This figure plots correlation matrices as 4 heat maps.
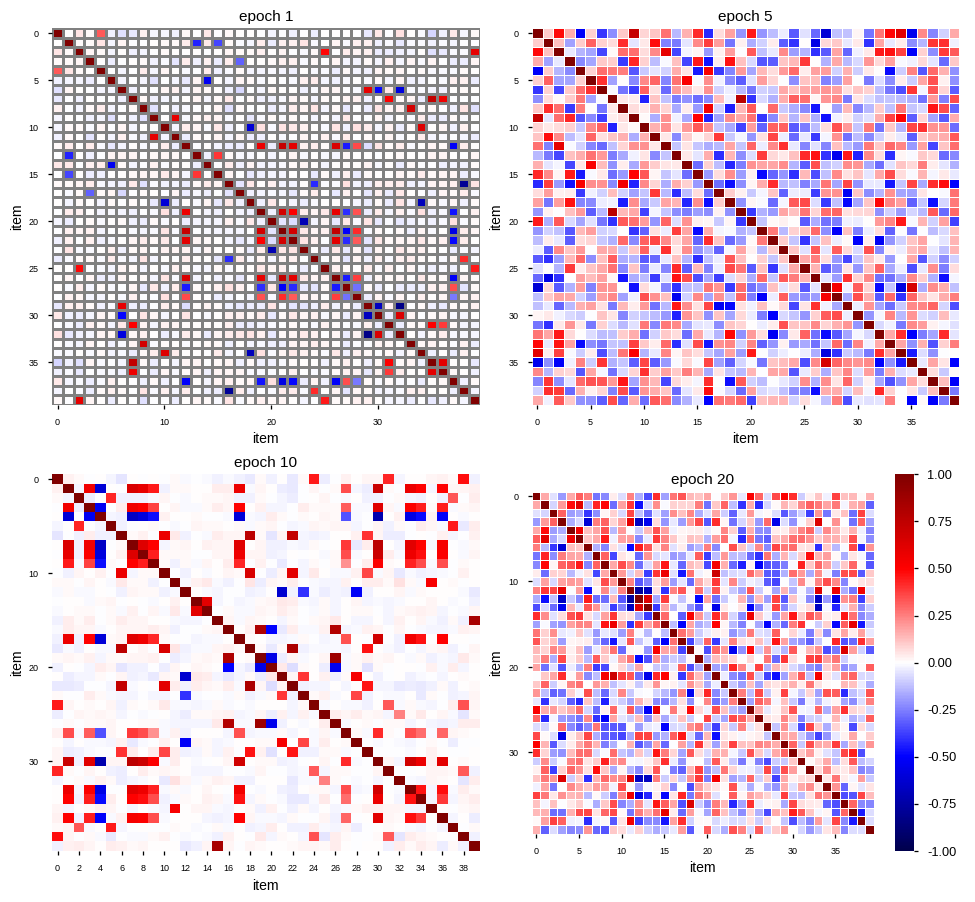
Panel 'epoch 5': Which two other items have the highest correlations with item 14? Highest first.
5, 26
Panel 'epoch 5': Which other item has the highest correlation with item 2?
12
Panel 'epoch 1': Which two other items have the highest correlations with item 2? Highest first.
39, 25
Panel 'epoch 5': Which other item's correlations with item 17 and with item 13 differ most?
29
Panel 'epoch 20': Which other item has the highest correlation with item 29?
0
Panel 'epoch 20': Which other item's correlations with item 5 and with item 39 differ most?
1
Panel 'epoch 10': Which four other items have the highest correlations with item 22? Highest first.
18, 6, 10, 29
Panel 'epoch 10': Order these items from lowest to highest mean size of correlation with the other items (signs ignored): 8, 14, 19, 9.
14, 19, 9, 8
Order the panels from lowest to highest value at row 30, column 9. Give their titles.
epoch 5, epoch 1, epoch 20, epoch 10
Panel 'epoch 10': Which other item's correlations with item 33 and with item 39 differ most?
15
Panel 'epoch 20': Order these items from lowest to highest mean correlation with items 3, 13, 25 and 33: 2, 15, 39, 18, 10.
39, 15, 10, 2, 18
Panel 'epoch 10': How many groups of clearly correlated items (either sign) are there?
10
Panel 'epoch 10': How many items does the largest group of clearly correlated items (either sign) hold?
12
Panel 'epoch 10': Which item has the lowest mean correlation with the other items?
4
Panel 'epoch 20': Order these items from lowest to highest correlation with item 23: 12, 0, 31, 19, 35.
31, 12, 19, 0, 35
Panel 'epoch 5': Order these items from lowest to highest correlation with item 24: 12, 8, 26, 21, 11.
11, 8, 12, 21, 26
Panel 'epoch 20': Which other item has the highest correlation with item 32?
7
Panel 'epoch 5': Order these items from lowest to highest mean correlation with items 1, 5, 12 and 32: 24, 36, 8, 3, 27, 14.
27, 24, 3, 36, 14, 8
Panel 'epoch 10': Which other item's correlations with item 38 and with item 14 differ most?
13
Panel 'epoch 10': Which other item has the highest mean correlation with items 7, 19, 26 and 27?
16
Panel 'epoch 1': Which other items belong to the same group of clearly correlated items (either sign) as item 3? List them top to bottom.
17
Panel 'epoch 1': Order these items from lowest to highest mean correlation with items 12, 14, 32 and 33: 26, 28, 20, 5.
5, 20, 28, 26
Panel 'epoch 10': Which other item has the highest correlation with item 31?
0
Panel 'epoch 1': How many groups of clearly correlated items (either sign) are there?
13
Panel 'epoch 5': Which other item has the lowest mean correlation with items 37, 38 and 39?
26
